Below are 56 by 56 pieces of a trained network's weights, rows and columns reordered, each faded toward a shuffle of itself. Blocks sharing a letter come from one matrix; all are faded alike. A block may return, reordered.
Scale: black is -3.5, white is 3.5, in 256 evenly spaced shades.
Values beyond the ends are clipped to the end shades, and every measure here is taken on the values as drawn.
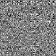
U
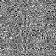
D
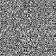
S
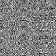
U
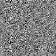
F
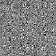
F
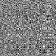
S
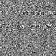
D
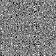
F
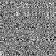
D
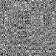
S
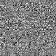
D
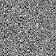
F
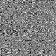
D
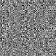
S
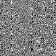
F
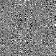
F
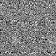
D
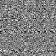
D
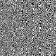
F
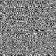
D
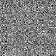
S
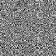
D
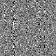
F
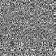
D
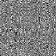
S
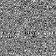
U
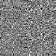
U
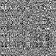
S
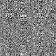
S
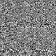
D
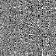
F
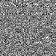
D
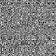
S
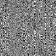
F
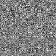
D
